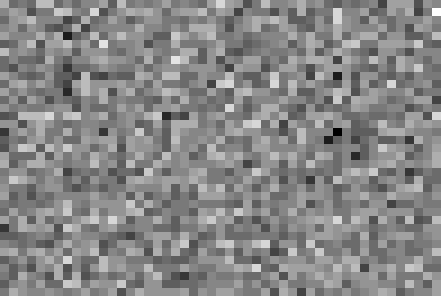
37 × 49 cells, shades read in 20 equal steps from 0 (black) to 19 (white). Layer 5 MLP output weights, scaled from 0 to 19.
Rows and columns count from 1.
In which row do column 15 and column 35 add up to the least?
10
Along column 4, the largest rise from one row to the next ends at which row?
3
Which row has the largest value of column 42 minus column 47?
22
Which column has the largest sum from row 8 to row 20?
20
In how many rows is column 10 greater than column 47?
18
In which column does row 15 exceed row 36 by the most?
6
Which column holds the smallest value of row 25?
4
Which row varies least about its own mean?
25
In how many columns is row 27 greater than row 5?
22
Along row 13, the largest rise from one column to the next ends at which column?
38
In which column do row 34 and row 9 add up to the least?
8
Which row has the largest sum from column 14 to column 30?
31
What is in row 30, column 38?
11
